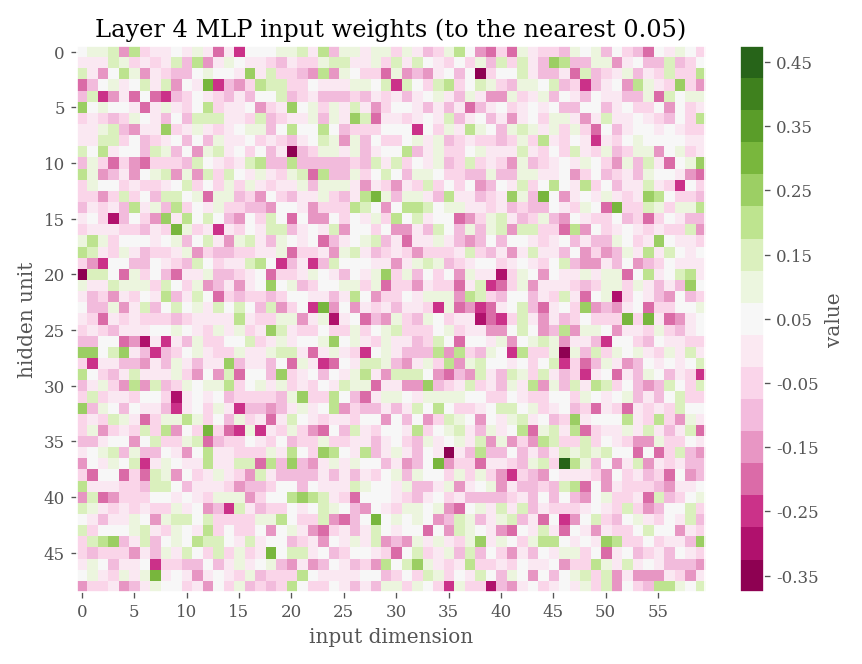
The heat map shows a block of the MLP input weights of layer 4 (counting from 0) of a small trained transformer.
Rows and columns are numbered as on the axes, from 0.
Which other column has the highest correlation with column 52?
15
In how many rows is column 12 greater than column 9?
26
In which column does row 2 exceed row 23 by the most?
4
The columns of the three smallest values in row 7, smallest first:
32, 49, 5
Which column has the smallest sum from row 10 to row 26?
36
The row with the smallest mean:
38
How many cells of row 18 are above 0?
15
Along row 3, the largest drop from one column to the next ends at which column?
13
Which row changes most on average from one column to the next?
34
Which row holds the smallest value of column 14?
41
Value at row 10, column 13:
0
